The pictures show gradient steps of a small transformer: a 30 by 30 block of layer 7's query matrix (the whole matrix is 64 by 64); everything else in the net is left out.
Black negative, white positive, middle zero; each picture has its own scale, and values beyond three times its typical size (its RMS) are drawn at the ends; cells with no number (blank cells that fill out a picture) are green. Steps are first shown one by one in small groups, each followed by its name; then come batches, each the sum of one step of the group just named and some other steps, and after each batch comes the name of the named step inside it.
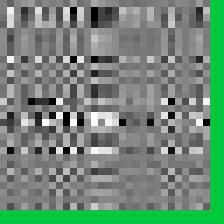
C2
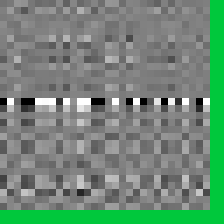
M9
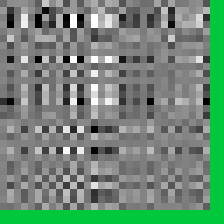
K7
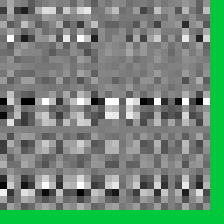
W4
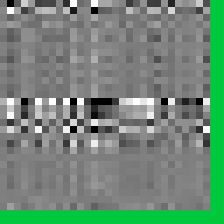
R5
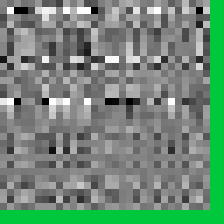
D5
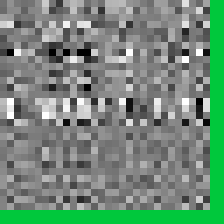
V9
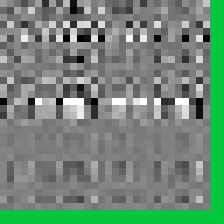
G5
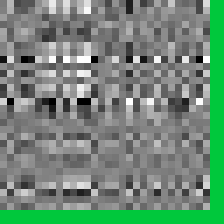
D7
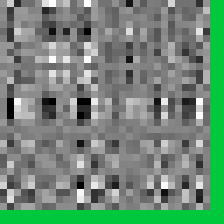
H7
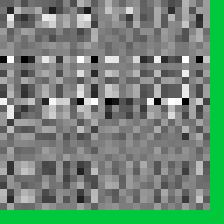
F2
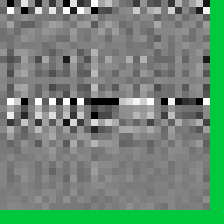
R5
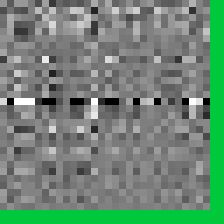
F2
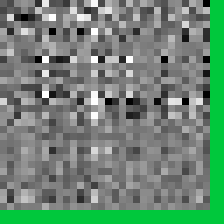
F2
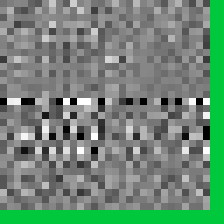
M9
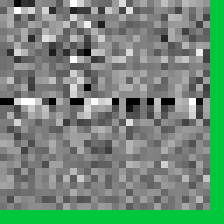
V9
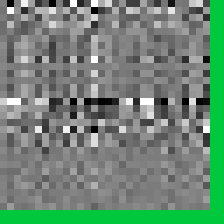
R5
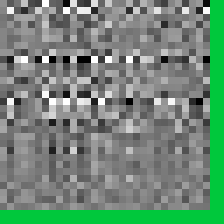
D5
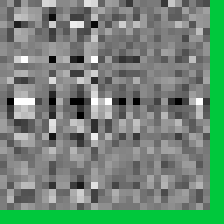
H7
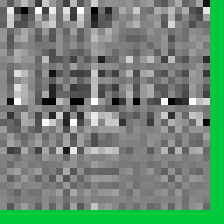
C2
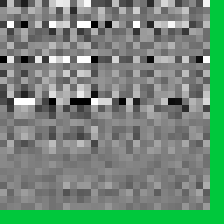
D7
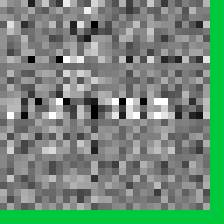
D7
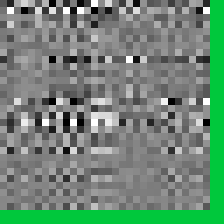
C2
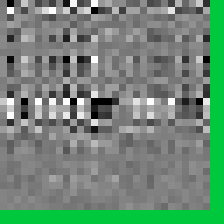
R5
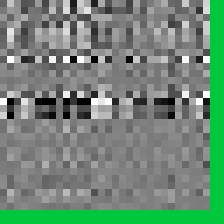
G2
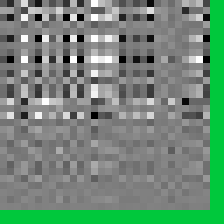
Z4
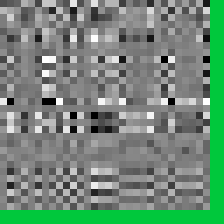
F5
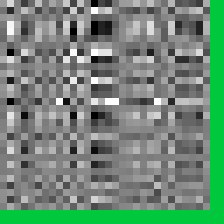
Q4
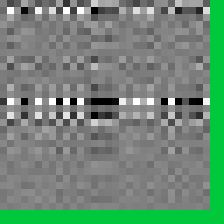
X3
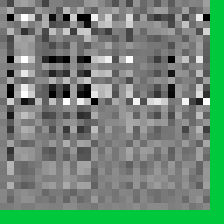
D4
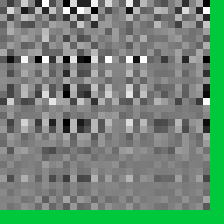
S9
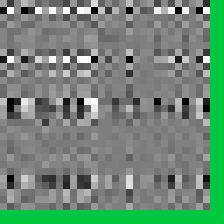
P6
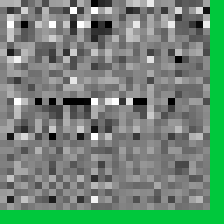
Q4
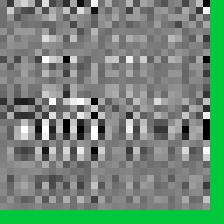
S9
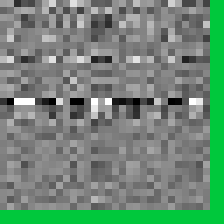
Q4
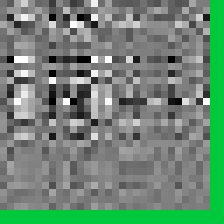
D4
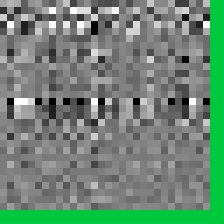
Q4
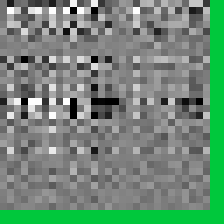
X3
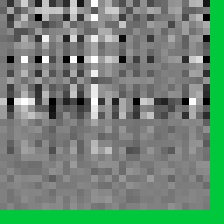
Z4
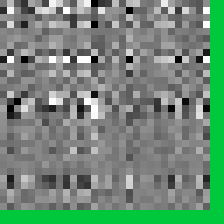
P6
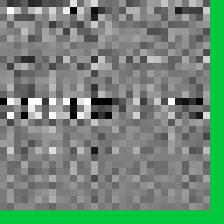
X3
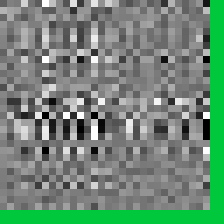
F5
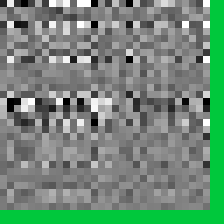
G2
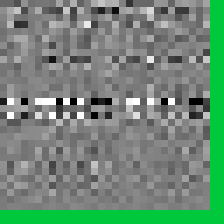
X3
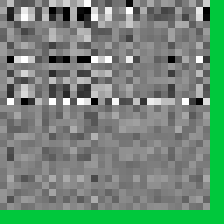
D4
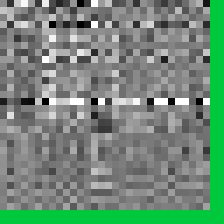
F5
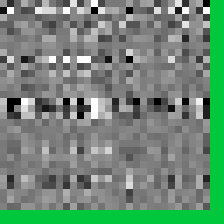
P6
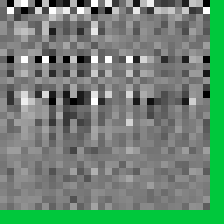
S9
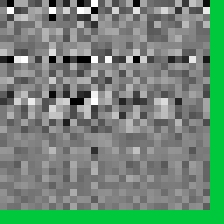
S9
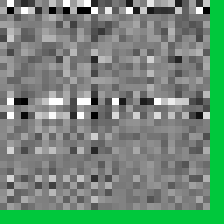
Q4
